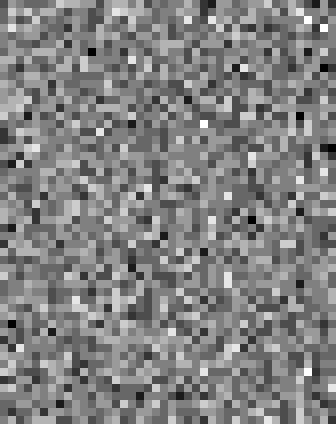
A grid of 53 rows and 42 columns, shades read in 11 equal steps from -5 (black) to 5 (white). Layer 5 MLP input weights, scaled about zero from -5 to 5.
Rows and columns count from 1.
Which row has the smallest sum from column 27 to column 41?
19
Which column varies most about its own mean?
38
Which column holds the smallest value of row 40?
17
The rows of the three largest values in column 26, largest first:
16, 47, 51
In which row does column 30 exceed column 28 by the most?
44
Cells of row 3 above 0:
13
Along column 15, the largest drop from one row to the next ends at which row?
49
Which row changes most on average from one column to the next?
15
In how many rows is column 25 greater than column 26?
23
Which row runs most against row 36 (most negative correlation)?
6
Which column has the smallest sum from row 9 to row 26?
30
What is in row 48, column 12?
0
